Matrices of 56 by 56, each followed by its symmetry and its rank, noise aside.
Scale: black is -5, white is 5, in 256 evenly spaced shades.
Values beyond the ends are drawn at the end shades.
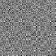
symmetric, rank four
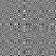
antisymmetric, rank two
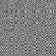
no symmetry, rank two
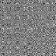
no symmetry, rank four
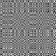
antisymmetric, rank two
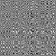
antisymmetric, rank four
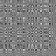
antisymmetric, rank two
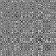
symmetric, rank four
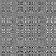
antisymmetric, rank two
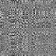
antisymmetric, rank four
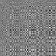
antisymmetric, rank two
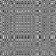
no symmetry, rank two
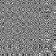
no symmetry, rank four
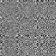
no symmetry, rank three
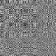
no symmetry, rank three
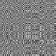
no symmetry, rank three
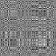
no symmetry, rank three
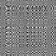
antisymmetric, rank two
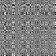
antisymmetric, rank two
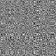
antisymmetric, rank four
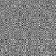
no symmetry, rank three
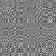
no symmetry, rank three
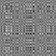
no symmetry, rank two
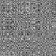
antisymmetric, rank four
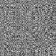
no symmetry, rank four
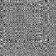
no symmetry, rank four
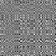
no symmetry, rank three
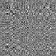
no symmetry, rank four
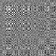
symmetric, rank three
